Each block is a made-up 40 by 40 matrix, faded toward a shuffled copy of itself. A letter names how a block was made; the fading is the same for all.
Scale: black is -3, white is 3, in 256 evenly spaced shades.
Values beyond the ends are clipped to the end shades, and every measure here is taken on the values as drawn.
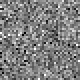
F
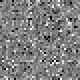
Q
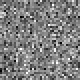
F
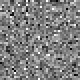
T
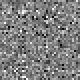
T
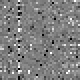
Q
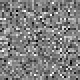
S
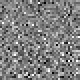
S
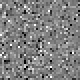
Q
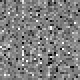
Q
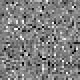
Q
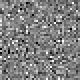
T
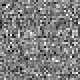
S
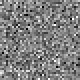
F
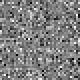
S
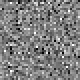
S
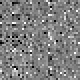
Q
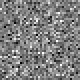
S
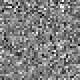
F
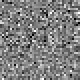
S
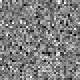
T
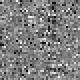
T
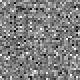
S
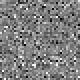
S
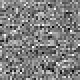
S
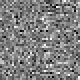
S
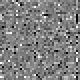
Q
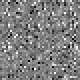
Q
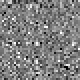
S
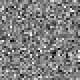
F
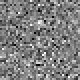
S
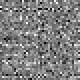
S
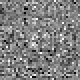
S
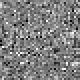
S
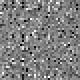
T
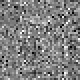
T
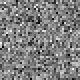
F
